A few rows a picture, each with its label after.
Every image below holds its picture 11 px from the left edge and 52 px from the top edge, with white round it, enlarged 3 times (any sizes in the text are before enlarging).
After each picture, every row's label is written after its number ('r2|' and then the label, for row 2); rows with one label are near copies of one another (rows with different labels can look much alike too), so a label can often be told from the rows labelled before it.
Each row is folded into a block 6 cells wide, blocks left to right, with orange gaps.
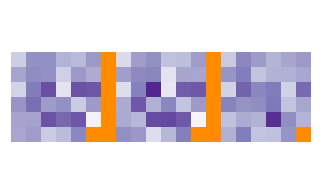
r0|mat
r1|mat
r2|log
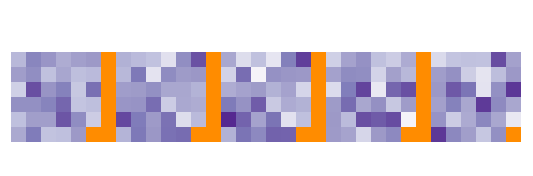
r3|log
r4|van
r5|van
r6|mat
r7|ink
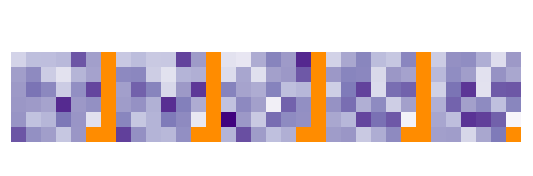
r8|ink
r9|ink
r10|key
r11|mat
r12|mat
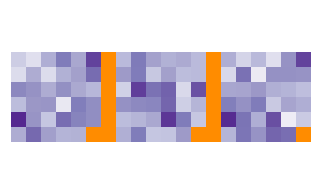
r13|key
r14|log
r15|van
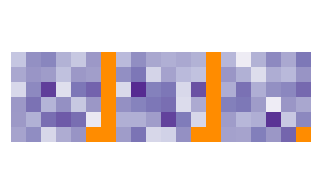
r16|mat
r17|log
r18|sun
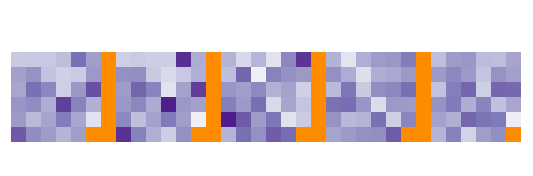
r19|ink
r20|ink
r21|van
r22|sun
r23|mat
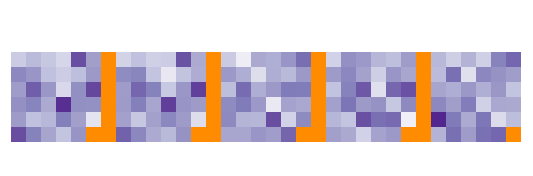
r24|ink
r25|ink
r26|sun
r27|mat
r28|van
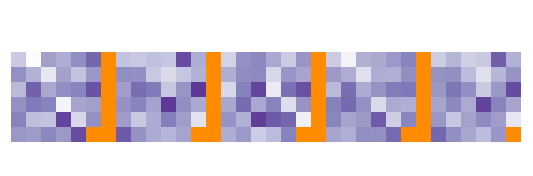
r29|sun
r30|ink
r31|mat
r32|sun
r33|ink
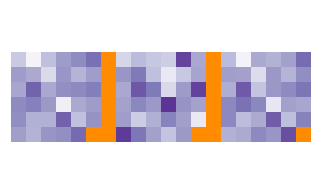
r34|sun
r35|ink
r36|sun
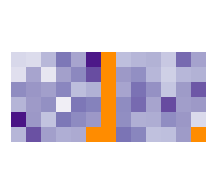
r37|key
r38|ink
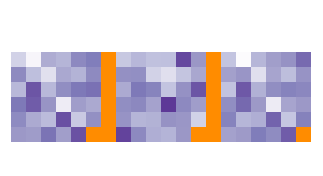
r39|sun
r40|ink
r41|sun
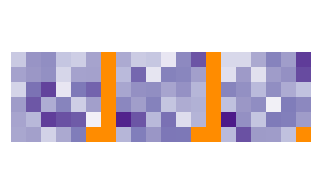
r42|mat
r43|van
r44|key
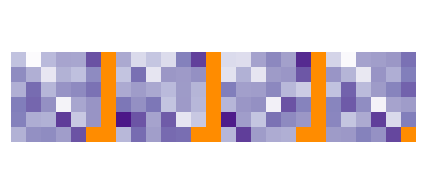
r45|sun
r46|van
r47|key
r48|sun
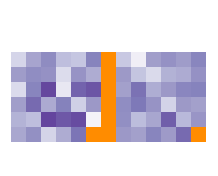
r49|mat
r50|sun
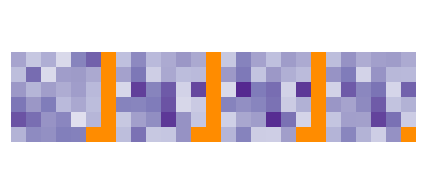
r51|van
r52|log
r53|log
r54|log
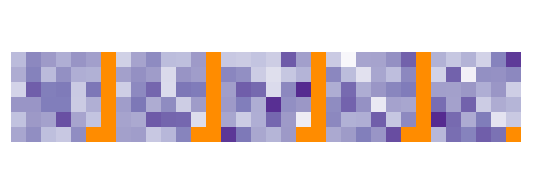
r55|log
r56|mat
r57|ink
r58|sun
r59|van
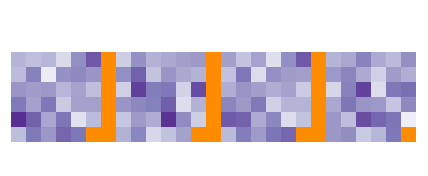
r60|van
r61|log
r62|van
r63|mat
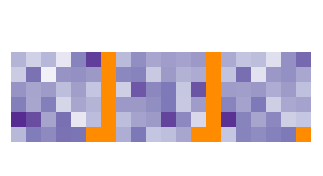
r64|van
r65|log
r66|van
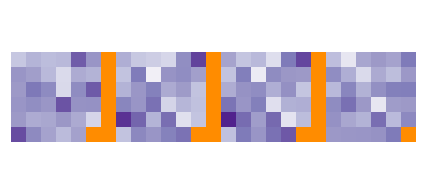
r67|ink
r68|van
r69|van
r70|sun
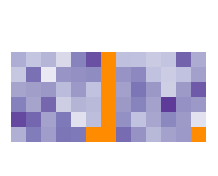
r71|van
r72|ink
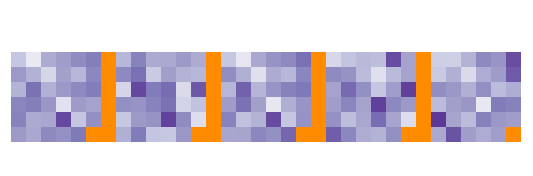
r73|sun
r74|log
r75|sun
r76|ink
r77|key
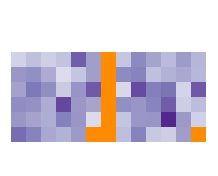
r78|ink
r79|log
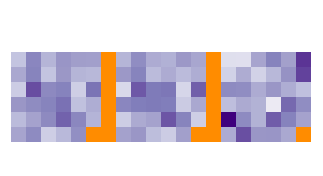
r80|log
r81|log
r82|key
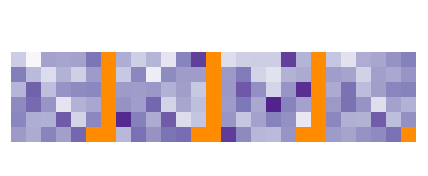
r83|sun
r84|van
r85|ink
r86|sun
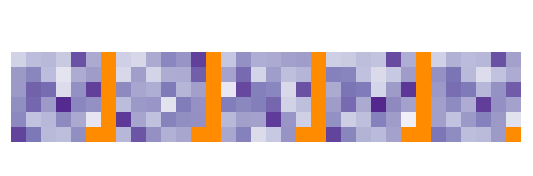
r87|ink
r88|key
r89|log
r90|ink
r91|ink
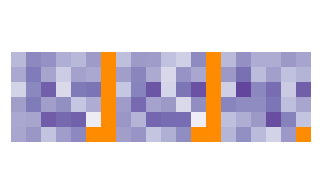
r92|mat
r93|mat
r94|log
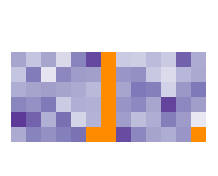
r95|van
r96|ink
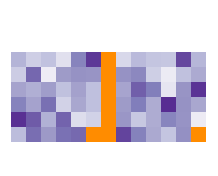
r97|van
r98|ink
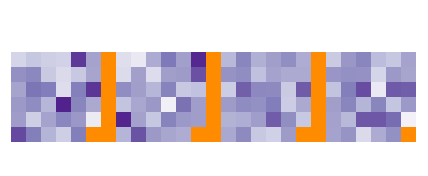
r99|ink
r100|key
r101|log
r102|mat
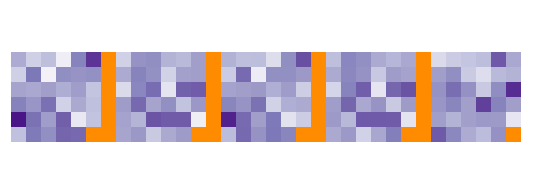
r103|van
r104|mat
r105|van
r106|mat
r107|ink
